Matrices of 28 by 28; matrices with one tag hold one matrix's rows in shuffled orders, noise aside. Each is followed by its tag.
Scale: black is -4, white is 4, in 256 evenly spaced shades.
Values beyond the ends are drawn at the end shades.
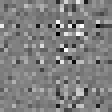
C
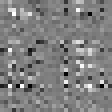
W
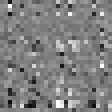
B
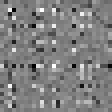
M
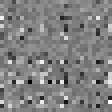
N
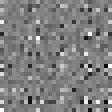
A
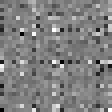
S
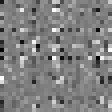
S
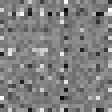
N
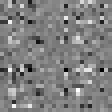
W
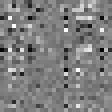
W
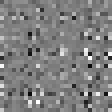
A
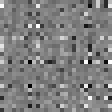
A
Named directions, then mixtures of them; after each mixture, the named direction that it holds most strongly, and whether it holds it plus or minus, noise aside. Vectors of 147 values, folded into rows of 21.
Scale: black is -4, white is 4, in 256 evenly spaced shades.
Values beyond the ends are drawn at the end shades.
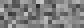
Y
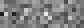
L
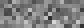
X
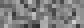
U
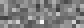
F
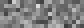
X, plus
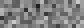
Y, plus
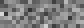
L, minus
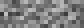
L, plus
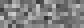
Y, minus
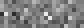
L, plus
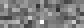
F, plus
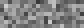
Y, minus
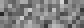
L, plus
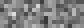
Y, minus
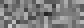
Y, plus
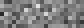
L, plus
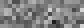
X, minus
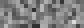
U, plus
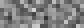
U, minus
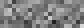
X, minus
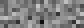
F, minus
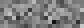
X, minus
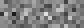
L, plus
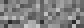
F, minus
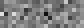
L, minus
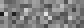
L, plus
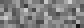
F, minus
